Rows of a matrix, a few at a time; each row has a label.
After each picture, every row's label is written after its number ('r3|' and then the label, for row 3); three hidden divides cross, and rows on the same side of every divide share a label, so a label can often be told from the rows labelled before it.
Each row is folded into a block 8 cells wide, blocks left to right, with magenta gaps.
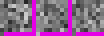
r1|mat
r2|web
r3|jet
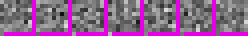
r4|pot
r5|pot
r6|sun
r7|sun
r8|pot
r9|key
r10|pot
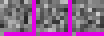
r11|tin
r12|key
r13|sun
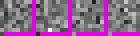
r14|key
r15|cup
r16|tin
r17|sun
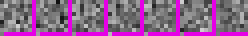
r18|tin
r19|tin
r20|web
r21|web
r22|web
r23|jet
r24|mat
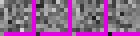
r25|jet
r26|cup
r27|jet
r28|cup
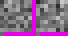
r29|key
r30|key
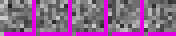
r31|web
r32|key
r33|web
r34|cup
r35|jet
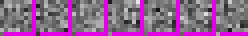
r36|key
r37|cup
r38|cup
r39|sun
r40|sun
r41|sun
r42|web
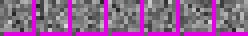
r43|key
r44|cup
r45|pot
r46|jet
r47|tin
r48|pot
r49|mat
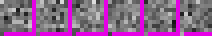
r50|pot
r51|tin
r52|mat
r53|mat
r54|sun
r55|web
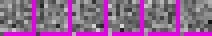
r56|key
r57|cup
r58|web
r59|web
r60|tin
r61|sun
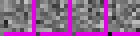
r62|tin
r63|key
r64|pot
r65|cup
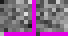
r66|sun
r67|cup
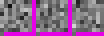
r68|jet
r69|key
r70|mat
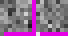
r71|sun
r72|web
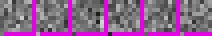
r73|key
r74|web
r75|pot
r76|cup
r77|tin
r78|web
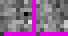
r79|pot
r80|pot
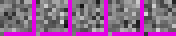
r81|key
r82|sun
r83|jet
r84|sun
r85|cup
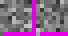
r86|pot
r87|tin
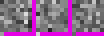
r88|sun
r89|web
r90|mat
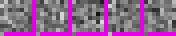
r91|web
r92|mat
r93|pot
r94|web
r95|sun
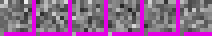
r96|tin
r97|key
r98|web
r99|tin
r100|tin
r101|jet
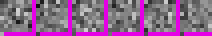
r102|sun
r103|cup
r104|cup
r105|mat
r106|mat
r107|cup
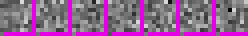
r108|mat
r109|tin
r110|tin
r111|pot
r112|mat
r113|tin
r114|sun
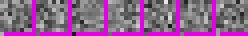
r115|web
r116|mat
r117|cup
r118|pot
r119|mat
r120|mat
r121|tin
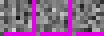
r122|pot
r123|sun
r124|jet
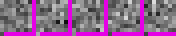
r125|pot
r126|sun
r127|tin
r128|mat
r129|cup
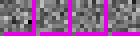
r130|sun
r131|tin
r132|tin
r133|mat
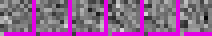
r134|web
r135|pot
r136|pot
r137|cup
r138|cup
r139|tin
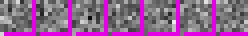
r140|web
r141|cup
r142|tin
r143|key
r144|pot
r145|key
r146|pot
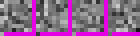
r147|web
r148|cup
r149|mat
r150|key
